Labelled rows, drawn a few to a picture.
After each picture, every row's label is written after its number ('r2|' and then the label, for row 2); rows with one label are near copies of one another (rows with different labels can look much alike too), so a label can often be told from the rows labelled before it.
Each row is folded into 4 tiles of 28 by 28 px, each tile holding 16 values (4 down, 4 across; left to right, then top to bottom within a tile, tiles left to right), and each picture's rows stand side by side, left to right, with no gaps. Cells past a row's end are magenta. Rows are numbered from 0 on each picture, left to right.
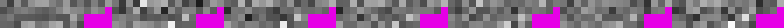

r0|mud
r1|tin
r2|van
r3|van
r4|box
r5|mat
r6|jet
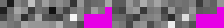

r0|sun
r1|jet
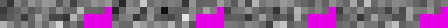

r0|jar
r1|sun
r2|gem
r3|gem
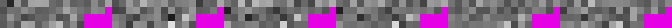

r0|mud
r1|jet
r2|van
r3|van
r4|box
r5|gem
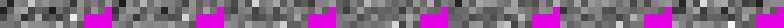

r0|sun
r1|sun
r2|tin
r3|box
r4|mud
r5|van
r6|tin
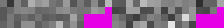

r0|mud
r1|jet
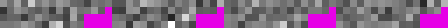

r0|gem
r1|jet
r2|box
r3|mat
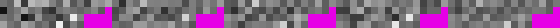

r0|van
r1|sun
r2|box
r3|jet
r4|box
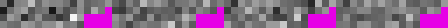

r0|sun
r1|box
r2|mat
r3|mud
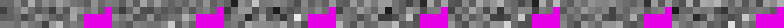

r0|gem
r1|box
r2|sun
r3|mat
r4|mat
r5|mat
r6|van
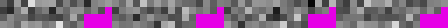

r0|tin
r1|gem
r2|mat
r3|tin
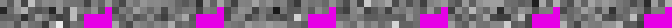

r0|gem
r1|mat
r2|sun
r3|tin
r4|mat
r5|mat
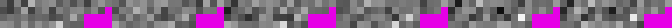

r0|tin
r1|mat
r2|jar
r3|jet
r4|sun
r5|sun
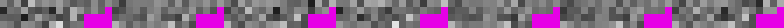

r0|gem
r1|jar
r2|mat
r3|van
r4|jar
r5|jar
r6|mat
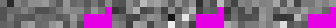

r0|mud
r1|jet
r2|jar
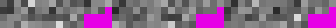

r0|tin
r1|jar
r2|sun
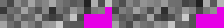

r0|mat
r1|mat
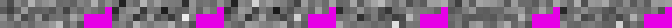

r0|box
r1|sun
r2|sun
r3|van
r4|mud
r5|van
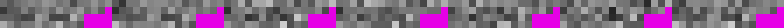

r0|jar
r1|jar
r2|van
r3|van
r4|gem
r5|mat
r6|jar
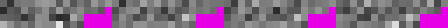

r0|jar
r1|sun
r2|sun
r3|box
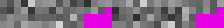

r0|tin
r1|gem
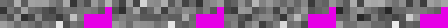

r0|van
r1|tin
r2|jet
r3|van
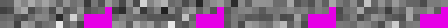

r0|jet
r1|tin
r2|mud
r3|gem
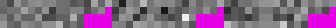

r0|mat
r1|sun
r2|jar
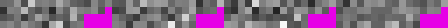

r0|gem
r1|jet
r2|tin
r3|mud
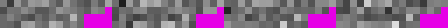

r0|mud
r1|mud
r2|van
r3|tin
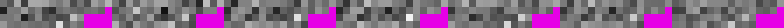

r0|van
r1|mat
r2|sun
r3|sun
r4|van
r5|sun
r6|jet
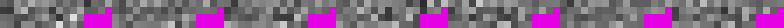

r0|jet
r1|box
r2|jar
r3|mat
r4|gem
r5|mud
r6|gem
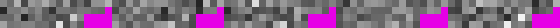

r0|van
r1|mat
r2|gem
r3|mud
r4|jet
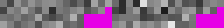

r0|mat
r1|tin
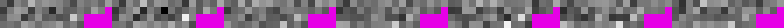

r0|sun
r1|sun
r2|van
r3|jar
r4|jet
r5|jar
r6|tin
